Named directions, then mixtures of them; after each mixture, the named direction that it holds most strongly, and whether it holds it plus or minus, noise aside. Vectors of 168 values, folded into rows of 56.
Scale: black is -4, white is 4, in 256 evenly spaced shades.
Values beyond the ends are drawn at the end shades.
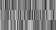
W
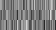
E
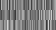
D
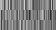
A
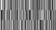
A, plus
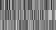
A, minus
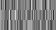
W, plus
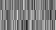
E, minus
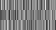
D, plus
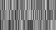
W, minus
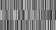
D, minus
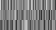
D, minus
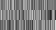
W, minus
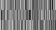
A, plus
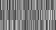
D, plus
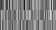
A, minus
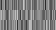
E, minus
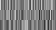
D, minus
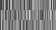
A, minus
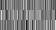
E, minus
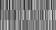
A, minus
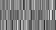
E, plus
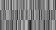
E, plus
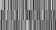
A, plus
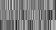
W, minus
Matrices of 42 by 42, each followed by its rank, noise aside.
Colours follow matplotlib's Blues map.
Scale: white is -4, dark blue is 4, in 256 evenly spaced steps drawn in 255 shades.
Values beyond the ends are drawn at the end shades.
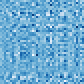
four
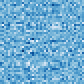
five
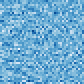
six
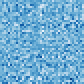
six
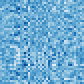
five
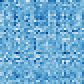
five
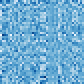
five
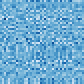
four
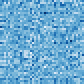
six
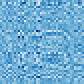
three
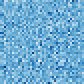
six
